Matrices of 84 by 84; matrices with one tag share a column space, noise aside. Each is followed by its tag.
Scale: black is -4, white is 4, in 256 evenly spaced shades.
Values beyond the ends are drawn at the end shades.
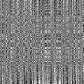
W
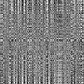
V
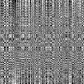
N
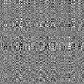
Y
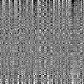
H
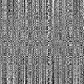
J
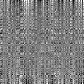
H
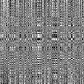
N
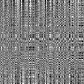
N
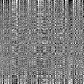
H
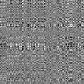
Y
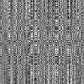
J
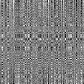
N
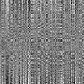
V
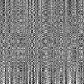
W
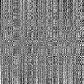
J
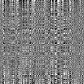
H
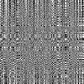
N
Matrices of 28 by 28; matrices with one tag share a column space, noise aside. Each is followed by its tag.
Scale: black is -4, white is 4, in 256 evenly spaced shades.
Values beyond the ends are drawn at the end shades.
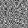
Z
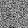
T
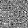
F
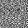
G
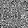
T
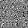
F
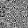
F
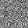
F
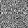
G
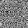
F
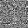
Z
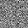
F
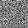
Z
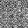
T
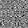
F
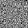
Z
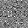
F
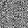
T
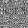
G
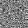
G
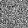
Z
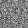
G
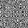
F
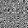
G
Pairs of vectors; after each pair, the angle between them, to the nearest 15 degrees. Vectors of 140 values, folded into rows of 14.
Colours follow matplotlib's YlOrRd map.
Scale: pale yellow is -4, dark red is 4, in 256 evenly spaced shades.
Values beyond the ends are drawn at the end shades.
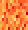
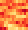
105 degrees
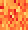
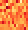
105 degrees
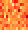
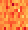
135 degrees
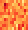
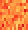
45 degrees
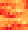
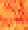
135 degrees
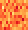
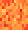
105 degrees
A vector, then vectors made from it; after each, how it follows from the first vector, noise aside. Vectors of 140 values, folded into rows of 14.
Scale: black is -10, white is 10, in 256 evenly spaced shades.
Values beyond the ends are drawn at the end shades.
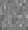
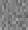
negated.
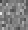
reversed, scaled up.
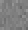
wrapped around, negated, shrunk.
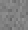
wrapped around, negated, shrunk.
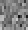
negated, scaled up.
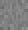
wrapped around, negated, shrunk.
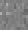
reversed, partly zeroed.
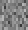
negated, scaled up.
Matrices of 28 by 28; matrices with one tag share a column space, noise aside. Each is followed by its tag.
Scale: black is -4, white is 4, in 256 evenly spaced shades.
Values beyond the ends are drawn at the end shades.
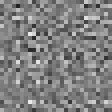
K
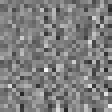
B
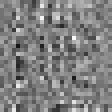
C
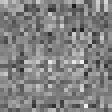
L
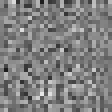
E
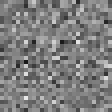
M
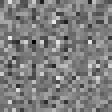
M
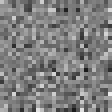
B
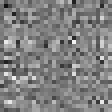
M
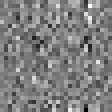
C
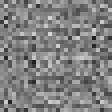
K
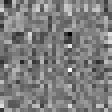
L
